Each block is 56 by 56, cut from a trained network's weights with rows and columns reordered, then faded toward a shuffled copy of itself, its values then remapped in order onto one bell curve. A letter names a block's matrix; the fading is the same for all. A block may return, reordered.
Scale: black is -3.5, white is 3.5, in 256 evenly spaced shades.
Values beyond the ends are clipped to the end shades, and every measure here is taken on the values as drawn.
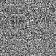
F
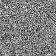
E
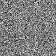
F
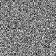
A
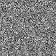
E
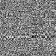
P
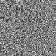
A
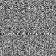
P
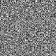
A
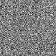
P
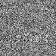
A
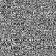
P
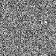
F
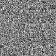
F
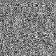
A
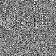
F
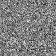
E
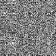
P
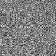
P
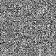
F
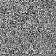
A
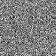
A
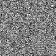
F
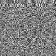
P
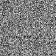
F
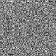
P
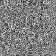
A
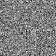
F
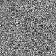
A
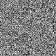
F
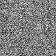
F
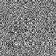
P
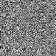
F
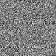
P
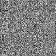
F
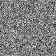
E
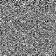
A
